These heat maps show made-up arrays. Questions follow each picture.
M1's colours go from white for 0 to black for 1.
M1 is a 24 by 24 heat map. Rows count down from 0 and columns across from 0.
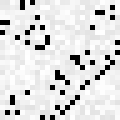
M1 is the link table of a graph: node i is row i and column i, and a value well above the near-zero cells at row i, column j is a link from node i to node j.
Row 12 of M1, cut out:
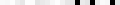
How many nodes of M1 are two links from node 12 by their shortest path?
5
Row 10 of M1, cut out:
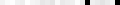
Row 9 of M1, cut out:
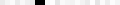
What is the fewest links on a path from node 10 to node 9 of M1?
3
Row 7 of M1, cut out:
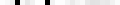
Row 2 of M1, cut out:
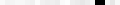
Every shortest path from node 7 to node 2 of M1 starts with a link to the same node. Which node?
node 3
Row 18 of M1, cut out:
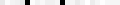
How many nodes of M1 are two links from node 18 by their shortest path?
4
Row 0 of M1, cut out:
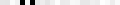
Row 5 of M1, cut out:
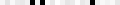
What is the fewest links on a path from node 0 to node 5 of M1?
2
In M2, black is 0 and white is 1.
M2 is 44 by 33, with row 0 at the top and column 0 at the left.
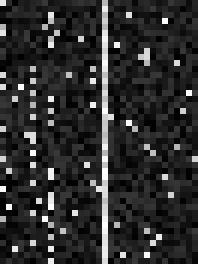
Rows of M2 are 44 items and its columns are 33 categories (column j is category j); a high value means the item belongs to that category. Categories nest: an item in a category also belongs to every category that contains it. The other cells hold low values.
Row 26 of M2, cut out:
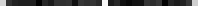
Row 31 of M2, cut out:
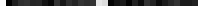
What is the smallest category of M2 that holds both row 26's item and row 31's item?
0
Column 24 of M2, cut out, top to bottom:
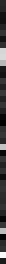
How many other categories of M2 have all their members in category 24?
4
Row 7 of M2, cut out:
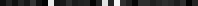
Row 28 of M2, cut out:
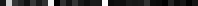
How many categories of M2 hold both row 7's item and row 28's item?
2
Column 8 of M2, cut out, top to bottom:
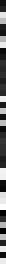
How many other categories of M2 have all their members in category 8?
10
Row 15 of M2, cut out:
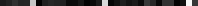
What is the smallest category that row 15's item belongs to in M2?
31
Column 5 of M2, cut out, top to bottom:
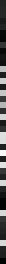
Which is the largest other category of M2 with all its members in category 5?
15
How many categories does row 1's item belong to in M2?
1
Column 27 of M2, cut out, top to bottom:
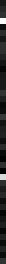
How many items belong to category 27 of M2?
2
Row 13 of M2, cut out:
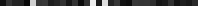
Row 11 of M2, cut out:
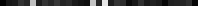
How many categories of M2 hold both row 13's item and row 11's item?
3
